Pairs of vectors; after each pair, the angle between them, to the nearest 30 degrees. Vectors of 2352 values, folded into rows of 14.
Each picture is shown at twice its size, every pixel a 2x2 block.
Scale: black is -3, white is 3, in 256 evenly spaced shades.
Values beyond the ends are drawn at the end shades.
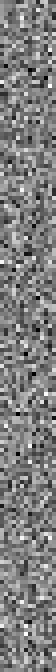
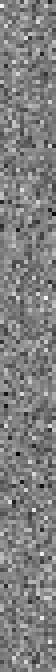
60 degrees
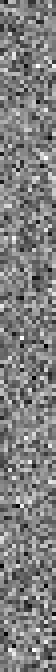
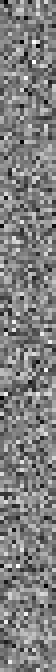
60 degrees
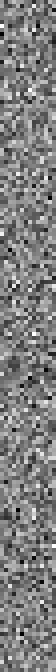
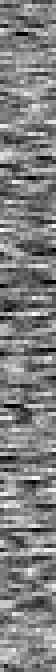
90 degrees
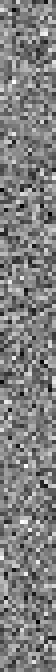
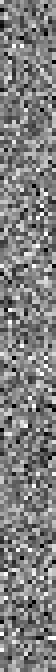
120 degrees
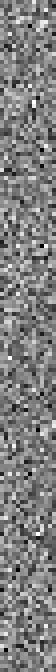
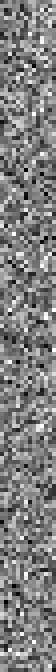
90 degrees
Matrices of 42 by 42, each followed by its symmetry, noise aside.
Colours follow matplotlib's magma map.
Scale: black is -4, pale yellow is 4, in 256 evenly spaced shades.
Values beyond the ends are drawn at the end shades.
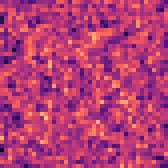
mirrored top to bottom.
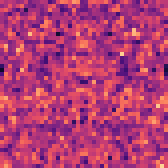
mirrored left to right.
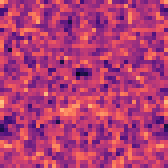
mirrored left to right.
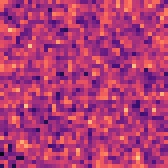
symmetric across the other diagonal.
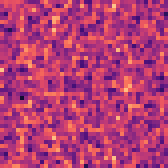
mirrored top to bottom.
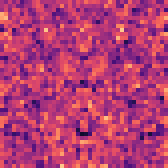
mirrored left to right.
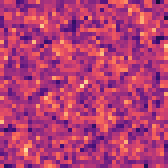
same after a half turn.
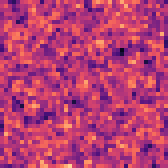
same after a half turn.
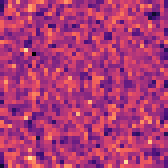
mirrored top to bottom.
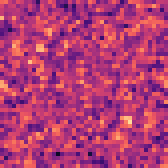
same after a half turn.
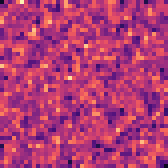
symmetric.
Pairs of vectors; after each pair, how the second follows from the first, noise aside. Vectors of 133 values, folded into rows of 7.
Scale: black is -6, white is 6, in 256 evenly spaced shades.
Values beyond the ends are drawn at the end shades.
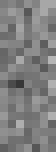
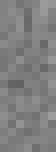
shrunk.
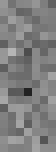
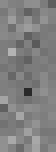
partly zeroed.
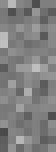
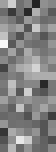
scaled up.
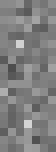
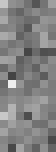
shuffled.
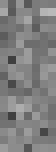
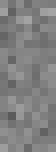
shrunk.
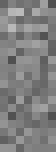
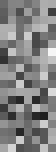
wrapped around, negated, scaled up.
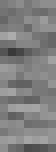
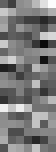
wrapped around, negated, scaled up.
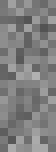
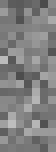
reversed, negated.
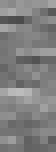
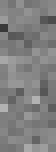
wrapped around, negated, partly zeroed.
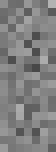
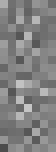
reversed, negated.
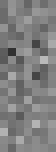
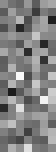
reversed, negated, scaled up.
